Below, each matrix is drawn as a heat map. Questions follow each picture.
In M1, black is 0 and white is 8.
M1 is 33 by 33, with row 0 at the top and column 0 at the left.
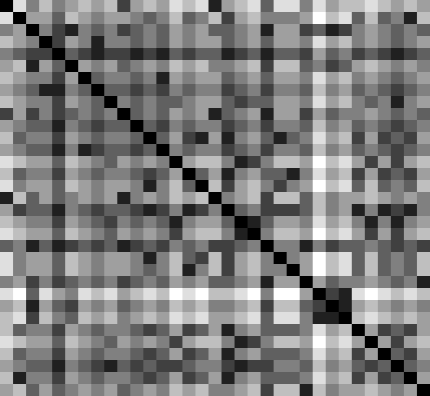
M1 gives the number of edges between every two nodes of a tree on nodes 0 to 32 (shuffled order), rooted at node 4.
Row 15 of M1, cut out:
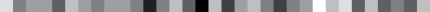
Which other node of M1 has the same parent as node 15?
21
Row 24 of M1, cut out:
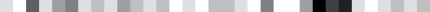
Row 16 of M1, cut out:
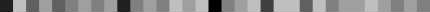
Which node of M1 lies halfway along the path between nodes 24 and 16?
2
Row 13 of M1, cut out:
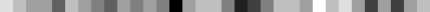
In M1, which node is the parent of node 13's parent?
30
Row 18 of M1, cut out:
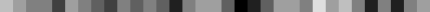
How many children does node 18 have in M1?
3
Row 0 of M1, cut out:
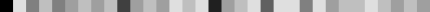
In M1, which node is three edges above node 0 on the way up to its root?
20
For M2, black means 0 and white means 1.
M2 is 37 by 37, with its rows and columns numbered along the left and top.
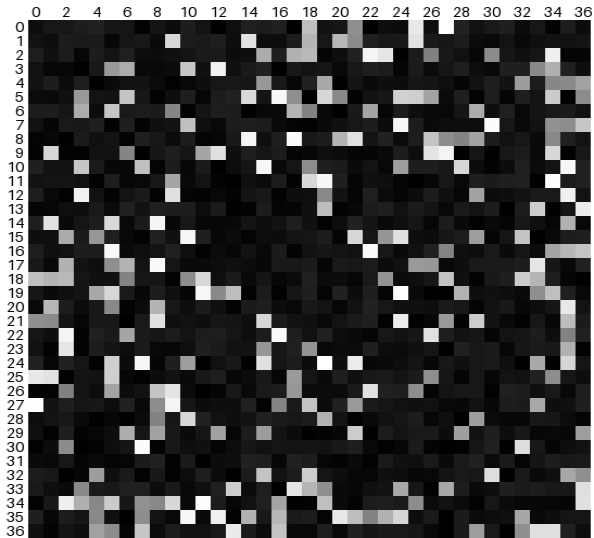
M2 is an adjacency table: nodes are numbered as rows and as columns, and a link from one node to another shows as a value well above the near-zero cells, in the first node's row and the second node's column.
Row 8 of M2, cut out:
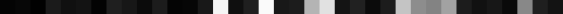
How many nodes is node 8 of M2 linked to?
9
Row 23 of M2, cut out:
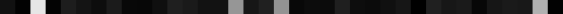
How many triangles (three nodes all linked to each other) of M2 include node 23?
2
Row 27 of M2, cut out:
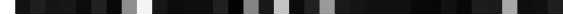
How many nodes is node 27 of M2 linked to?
7
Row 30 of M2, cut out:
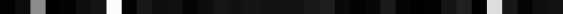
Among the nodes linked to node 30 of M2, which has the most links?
node 2
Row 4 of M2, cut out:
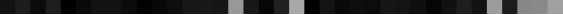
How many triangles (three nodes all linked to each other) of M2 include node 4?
5
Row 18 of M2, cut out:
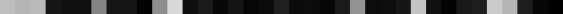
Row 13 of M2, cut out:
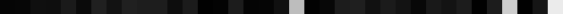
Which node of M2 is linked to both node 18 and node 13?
node 33
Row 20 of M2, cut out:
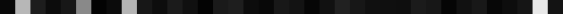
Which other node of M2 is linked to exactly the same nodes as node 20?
node 14
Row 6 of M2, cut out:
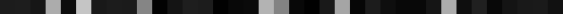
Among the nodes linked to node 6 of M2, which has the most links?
node 5
